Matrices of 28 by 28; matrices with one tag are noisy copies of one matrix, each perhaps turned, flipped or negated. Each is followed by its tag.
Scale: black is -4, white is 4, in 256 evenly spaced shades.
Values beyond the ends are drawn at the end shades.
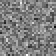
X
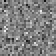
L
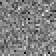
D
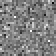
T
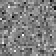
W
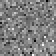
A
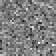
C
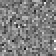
C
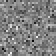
C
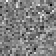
C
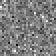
W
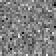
X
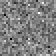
W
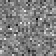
X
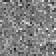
T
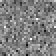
X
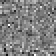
T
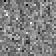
L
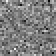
T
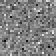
W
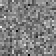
X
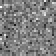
T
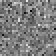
X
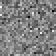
C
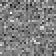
L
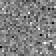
A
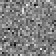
T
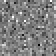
W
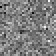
T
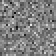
C
